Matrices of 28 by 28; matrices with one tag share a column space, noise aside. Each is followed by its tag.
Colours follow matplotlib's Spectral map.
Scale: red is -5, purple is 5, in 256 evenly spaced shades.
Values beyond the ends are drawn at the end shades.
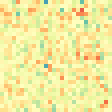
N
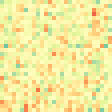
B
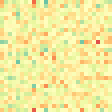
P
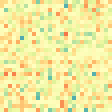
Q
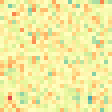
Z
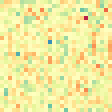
N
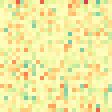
Q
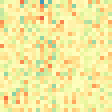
Z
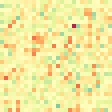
B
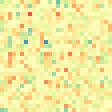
P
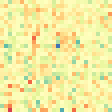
B
